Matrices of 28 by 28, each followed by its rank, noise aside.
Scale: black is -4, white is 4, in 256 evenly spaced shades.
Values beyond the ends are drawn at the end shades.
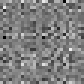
four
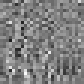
five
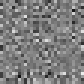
five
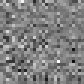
five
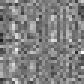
five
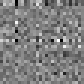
three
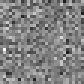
six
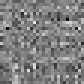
six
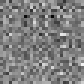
five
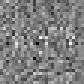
six
